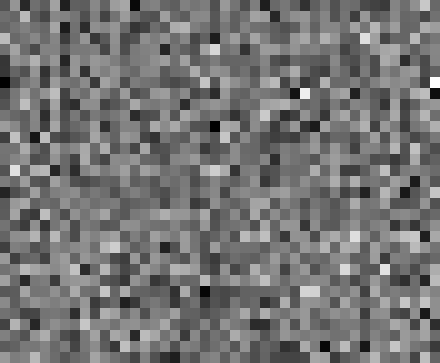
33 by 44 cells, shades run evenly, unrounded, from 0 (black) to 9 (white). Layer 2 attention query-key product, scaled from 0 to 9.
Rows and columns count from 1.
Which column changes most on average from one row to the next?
43
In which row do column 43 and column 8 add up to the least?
29
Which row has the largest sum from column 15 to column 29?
20
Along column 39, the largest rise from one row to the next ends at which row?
25
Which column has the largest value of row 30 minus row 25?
9
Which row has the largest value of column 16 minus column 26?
30
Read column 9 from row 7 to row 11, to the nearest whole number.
2 5 4 5 3
